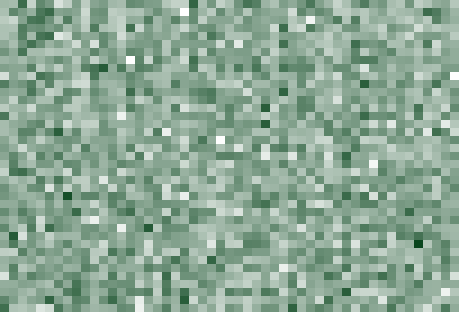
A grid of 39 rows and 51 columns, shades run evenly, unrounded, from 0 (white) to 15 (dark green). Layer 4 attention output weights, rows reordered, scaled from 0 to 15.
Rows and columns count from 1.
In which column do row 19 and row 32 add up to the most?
15
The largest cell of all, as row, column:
31, 47
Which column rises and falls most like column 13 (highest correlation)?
10
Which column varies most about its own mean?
21
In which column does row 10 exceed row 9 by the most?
5
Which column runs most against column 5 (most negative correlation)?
1
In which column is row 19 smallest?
27
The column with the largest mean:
39
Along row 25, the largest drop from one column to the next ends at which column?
42
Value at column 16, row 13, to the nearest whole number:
4
